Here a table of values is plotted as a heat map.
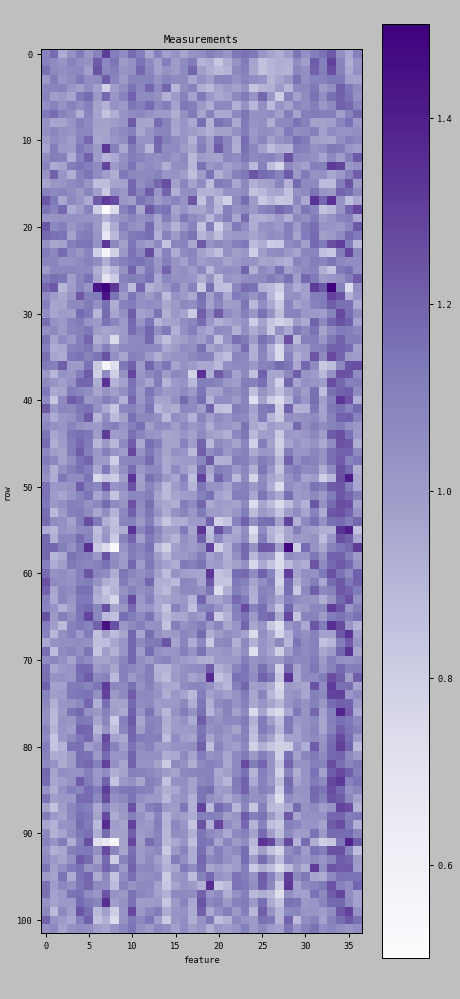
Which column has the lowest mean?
27
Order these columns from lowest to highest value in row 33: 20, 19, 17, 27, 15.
20, 27, 15, 17, 19
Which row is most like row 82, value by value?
64
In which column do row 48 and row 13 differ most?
33
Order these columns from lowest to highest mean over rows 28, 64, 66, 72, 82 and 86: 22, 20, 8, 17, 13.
17, 13, 20, 8, 22
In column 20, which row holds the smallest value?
62
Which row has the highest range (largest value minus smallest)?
57
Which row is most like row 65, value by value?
54
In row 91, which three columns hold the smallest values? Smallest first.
8, 7, 6
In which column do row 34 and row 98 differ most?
7
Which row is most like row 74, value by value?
13
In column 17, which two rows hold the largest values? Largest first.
17, 2
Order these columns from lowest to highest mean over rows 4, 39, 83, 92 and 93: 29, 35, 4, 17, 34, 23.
17, 29, 4, 23, 35, 34
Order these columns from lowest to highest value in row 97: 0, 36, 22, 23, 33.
36, 22, 23, 0, 33
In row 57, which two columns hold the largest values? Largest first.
28, 5
